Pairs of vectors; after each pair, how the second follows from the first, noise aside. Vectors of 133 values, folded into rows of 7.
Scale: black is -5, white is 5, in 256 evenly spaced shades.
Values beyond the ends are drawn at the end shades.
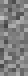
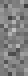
wrapped around, negated, partly zeroed.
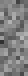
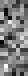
scaled up.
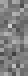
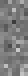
reversed, partly zeroed.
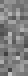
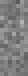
reversed, negated, shrunk.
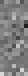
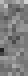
reversed, partly zeroed.
